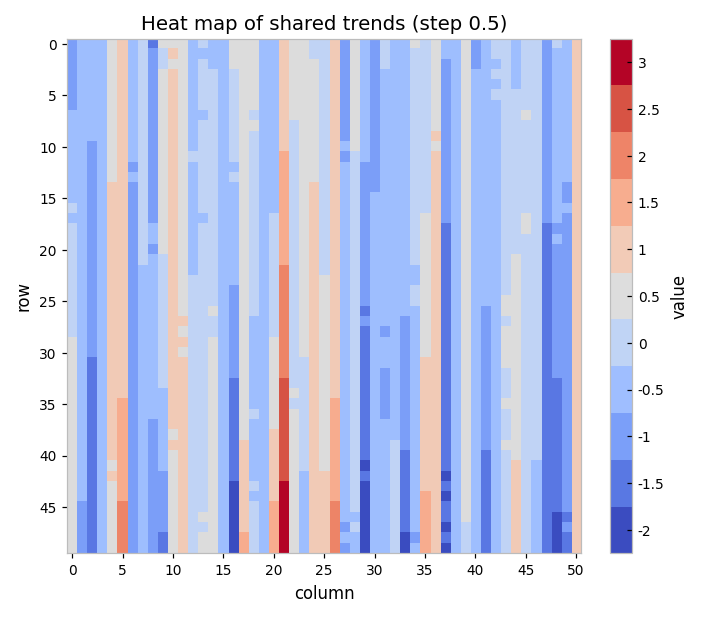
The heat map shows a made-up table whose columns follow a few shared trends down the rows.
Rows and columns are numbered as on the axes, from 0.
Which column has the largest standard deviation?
16
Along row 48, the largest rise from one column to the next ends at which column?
17
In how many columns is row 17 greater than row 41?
17
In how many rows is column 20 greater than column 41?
33
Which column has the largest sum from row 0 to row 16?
21
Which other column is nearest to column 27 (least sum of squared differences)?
30
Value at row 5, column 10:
1
